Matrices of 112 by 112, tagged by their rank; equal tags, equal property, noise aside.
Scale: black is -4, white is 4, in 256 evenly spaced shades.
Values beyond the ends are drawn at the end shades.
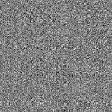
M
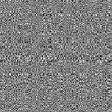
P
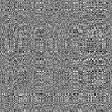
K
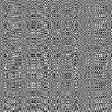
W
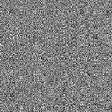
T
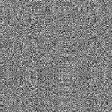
T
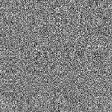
M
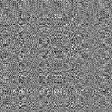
K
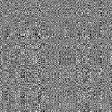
P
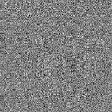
M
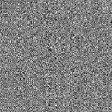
T
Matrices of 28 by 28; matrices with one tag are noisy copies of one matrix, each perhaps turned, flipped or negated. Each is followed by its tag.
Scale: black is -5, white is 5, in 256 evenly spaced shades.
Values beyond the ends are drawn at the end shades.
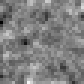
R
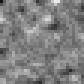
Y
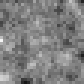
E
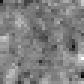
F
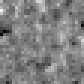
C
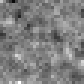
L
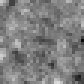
E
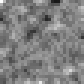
Y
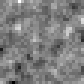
L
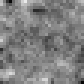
F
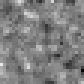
L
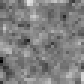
R
